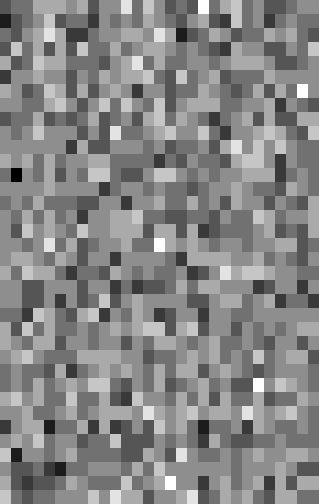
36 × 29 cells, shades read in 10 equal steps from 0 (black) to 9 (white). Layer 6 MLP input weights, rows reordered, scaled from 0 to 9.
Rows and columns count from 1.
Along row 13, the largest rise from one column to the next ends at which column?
3
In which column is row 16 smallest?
8
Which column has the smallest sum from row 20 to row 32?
19
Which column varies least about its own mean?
27
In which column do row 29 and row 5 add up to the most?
13
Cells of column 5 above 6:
4
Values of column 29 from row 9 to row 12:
6 7 4 4
